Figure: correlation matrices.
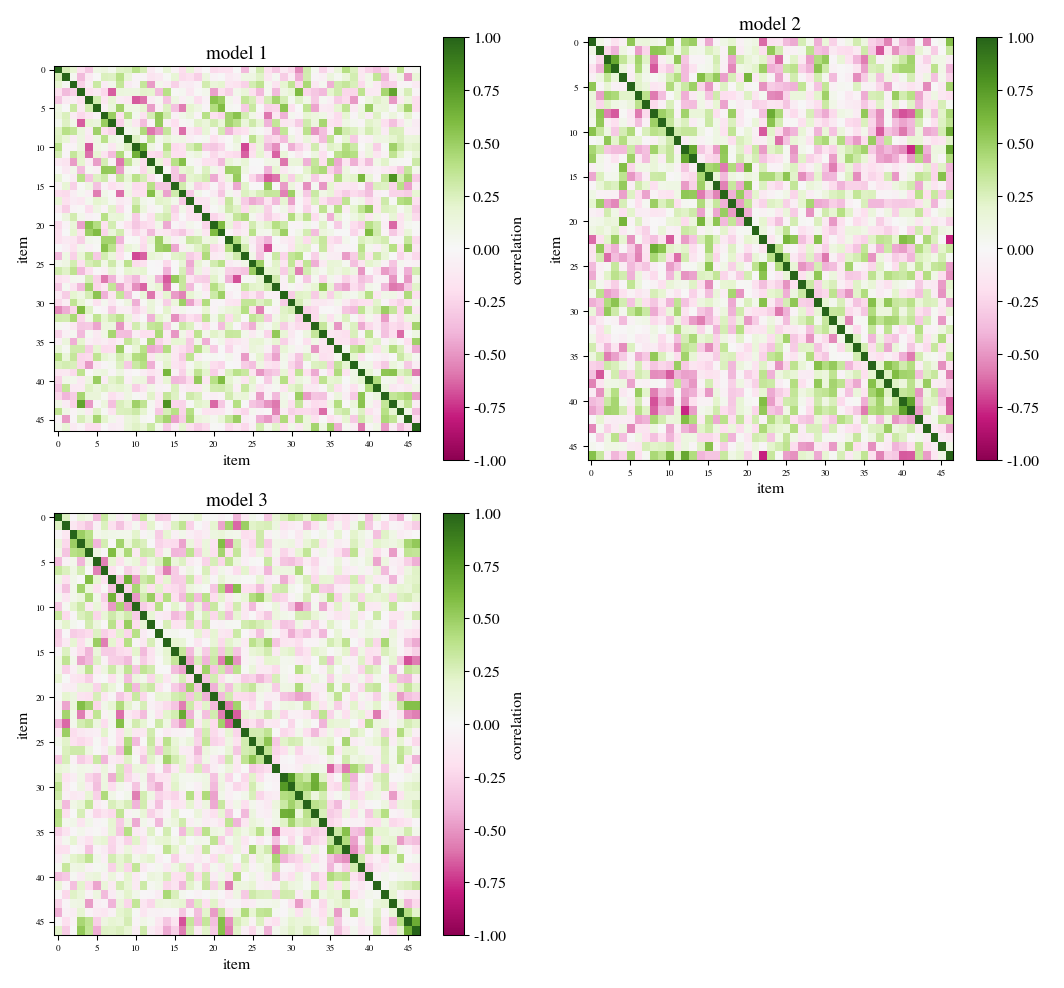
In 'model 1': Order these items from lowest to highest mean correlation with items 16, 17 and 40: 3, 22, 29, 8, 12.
8, 3, 29, 12, 22
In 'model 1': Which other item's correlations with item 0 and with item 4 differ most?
10
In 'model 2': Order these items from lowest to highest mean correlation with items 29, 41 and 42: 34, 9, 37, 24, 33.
34, 24, 9, 33, 37
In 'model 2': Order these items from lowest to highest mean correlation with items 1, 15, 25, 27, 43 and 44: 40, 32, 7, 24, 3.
7, 32, 3, 40, 24
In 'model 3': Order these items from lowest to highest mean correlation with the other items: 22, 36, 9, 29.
22, 36, 29, 9
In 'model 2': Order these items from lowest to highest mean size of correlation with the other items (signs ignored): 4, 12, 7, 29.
7, 4, 29, 12
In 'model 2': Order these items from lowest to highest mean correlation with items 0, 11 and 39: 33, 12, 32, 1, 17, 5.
33, 1, 12, 17, 32, 5
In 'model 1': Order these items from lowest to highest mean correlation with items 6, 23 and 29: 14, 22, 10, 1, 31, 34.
1, 10, 31, 34, 22, 14
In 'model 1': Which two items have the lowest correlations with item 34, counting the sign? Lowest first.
44, 15
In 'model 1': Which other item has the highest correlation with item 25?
26
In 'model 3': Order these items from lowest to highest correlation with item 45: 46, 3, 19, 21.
19, 3, 21, 46
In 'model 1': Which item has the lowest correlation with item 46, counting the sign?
39
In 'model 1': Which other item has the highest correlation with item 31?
3
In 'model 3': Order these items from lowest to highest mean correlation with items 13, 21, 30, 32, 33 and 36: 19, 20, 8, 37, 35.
20, 35, 19, 37, 8
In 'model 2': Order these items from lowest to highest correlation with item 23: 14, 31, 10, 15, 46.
14, 31, 10, 46, 15
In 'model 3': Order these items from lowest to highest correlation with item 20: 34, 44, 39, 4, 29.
44, 29, 4, 34, 39
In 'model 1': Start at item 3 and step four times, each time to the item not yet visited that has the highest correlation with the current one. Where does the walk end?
42
